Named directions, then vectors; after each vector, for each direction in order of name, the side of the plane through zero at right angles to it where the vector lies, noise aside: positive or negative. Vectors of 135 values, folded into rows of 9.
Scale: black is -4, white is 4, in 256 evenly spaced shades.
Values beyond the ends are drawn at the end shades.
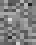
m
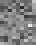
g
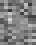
positive, positive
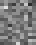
negative, positive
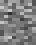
negative, negative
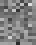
positive, negative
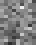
negative, positive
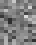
negative, negative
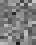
positive, negative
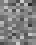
negative, positive
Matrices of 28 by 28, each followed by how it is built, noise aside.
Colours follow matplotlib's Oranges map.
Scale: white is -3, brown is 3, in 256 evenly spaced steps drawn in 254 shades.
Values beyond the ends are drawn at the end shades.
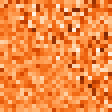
upper triangular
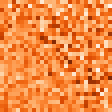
upper triangular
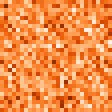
repeating columns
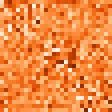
block diagonal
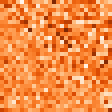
upper triangular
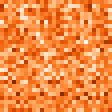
repeating columns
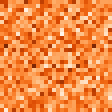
repeating columns
